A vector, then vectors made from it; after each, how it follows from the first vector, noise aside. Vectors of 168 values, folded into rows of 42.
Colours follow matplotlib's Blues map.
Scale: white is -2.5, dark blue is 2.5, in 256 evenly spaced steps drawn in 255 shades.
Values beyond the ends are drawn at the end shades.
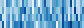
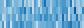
shrunk.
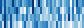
negated.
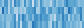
wrapped around, negated, shrunk.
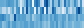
wrapped around, negated, partly zeroed.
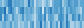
wrapped around, negated, shrunk.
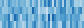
wrapped around, negated, shrunk.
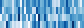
wrapped around, negated.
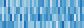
wrapped around, shrunk.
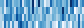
sign-scrambled.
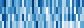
negated.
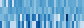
wrapped around, negated, partly zeroed.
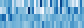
wrapped around, negated, partly zeroed.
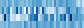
wrapped around, negated, partly zeroed.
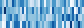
sign-scrambled.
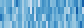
wrapped around, negated, shrunk.
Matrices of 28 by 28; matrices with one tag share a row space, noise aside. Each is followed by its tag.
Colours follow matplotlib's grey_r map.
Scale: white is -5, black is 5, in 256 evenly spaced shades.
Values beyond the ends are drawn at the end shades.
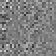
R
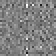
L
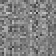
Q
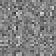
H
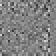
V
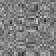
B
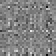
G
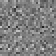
H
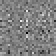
L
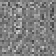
H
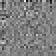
R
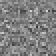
Q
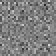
V
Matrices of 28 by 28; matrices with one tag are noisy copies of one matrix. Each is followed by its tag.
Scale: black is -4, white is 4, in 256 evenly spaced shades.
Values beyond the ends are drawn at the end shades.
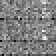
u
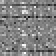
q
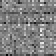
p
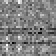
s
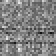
s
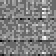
u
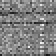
p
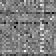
p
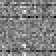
q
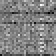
p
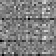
u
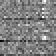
u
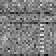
p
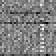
p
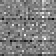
u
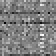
p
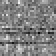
s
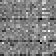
u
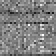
p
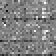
u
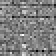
q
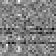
s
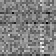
p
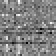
s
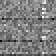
u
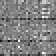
u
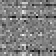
q
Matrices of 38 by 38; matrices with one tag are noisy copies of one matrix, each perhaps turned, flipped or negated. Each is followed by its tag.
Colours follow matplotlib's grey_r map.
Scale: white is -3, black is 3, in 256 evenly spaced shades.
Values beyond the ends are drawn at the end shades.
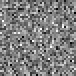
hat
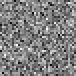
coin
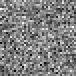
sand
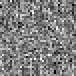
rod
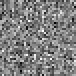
rod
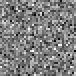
coin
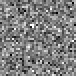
coin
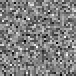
hat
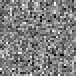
rod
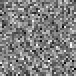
hat
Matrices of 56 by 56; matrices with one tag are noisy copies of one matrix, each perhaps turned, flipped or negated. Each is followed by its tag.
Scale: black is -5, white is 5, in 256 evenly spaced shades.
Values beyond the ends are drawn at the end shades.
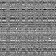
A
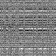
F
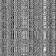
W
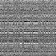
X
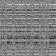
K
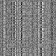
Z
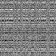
A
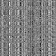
A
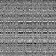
X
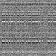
Z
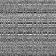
X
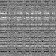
K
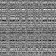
A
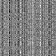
A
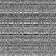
X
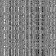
K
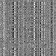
Z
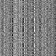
X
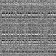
Z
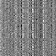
X
